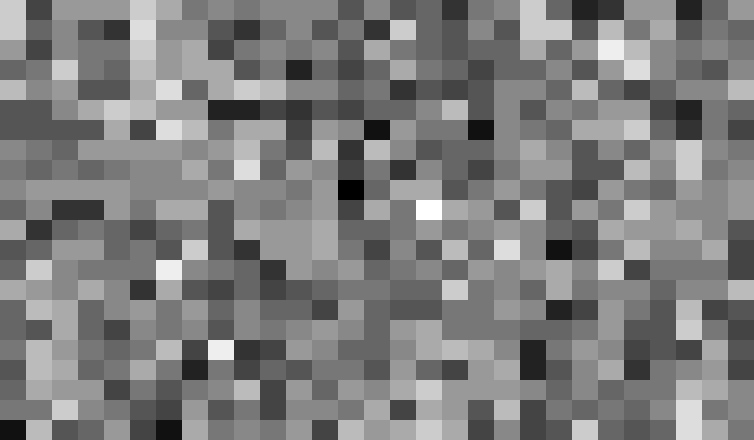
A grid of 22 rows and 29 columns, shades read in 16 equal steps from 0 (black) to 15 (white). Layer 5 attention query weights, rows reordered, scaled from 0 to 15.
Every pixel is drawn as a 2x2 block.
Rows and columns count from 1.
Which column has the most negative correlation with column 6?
18
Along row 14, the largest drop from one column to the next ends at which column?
25
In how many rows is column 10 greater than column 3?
8
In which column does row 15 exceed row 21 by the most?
7
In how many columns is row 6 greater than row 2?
10
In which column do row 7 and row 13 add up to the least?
15
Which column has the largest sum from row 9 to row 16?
27
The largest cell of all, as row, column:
11, 17
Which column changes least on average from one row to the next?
26
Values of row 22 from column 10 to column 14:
8 7 9 4 11
